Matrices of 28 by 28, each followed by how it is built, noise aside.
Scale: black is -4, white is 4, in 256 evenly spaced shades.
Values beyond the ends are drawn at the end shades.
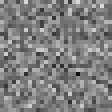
repeating columns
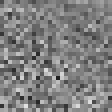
lower triangular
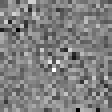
block diagonal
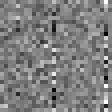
uneven columns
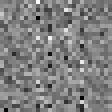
uneven columns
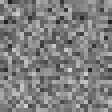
repeating columns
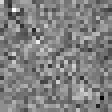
banded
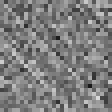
Toeplitz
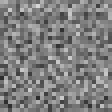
repeating columns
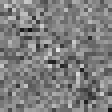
banded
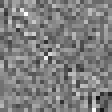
banded
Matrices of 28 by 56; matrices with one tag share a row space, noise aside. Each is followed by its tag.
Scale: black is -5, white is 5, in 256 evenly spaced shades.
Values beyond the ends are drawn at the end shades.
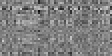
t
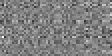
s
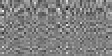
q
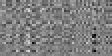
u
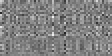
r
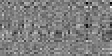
s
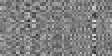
u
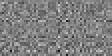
q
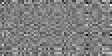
s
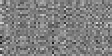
r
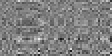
t
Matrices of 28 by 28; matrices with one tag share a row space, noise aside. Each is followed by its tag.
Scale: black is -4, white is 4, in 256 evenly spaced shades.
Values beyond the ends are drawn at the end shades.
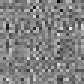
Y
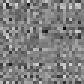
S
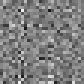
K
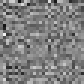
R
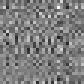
Y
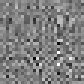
Y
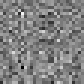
K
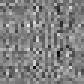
Y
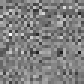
S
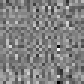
Y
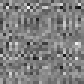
S
